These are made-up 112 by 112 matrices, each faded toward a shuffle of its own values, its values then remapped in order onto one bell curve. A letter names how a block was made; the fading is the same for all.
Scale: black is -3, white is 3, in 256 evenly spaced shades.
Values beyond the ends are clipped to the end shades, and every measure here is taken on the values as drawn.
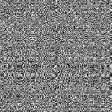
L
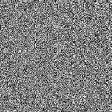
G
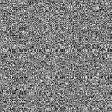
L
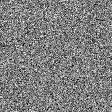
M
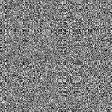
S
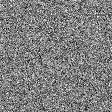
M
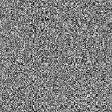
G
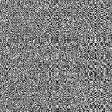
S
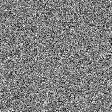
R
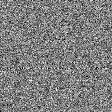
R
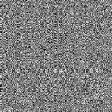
L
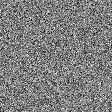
M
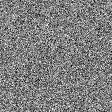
M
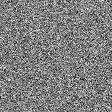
R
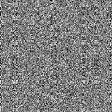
G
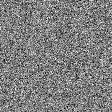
M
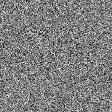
R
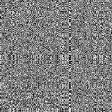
S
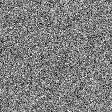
M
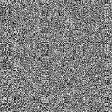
G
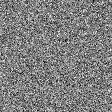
M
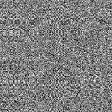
L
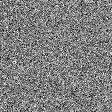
M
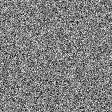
M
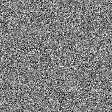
R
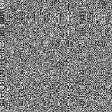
S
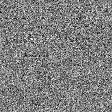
R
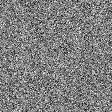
M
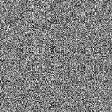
G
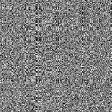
S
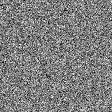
M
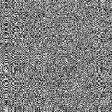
S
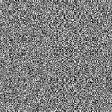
L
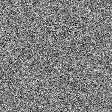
M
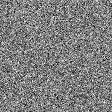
M
